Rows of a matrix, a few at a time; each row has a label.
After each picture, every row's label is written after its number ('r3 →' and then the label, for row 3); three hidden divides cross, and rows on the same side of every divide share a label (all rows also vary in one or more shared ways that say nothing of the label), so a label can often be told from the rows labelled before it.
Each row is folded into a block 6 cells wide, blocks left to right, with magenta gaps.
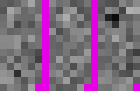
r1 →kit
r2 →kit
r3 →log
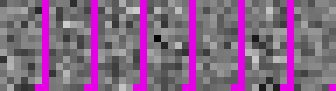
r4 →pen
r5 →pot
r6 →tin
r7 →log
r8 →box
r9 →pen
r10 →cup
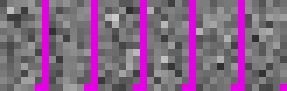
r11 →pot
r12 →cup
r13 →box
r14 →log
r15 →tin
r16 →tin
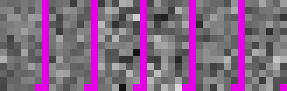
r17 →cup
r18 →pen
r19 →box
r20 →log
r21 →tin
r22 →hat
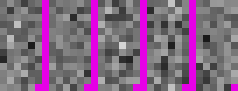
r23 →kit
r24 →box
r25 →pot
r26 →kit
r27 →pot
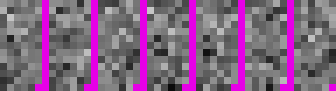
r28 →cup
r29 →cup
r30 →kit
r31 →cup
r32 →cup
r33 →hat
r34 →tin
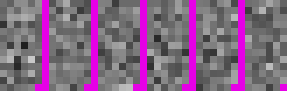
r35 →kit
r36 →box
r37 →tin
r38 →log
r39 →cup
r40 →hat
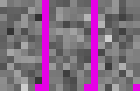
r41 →log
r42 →kit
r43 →hat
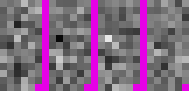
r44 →tin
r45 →log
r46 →box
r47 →hat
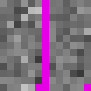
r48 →tin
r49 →log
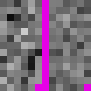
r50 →log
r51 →box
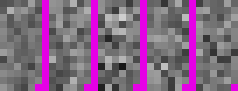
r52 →pen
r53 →cup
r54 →tin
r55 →kit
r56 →pot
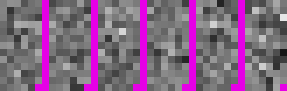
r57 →pot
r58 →hat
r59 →tin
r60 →cup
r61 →pot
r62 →kit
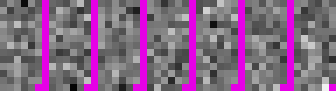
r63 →pot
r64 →box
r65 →hat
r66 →tin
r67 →kit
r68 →kit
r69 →tin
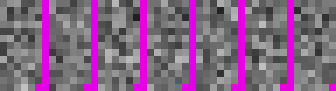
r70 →pot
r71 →cup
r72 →pen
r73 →hat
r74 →cup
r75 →cup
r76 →pen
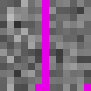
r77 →kit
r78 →cup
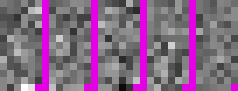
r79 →tin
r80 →pen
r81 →hat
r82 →log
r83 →tin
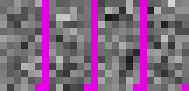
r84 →hat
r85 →kit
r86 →log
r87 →kit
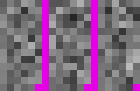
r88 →pot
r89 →hat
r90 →hat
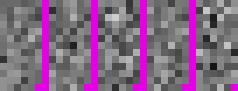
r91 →pen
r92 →pen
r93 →kit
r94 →log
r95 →log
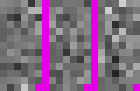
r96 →log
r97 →pot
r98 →box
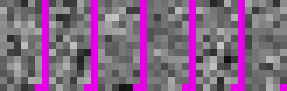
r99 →pot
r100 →log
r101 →box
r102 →log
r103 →tin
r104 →tin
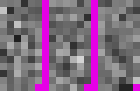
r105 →pot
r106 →kit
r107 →hat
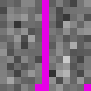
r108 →kit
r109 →log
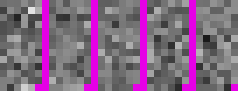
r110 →log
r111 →log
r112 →pen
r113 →hat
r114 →pot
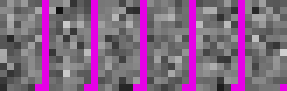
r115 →cup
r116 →pot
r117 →hat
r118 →kit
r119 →hat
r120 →box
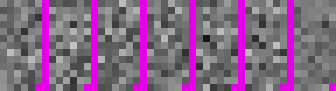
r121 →pen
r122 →tin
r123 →cup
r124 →tin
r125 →log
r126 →log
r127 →kit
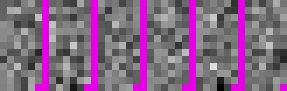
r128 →kit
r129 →pot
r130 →tin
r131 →kit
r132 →box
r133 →tin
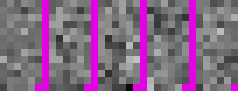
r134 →cup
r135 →box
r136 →hat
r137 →pen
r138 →tin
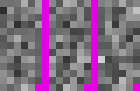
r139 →kit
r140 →hat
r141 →cup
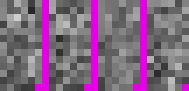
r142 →box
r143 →cup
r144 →cup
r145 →cup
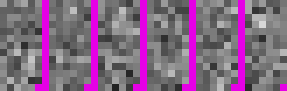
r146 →box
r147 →pen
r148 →log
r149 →hat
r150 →pot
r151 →cup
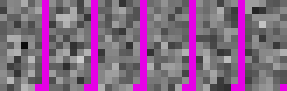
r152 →kit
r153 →kit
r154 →pen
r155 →box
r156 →pen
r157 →cup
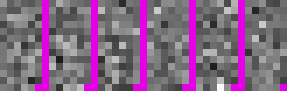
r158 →kit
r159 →cup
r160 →log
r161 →hat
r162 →log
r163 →cup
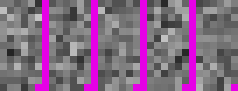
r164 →cup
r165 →pot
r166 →cup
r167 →tin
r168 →pen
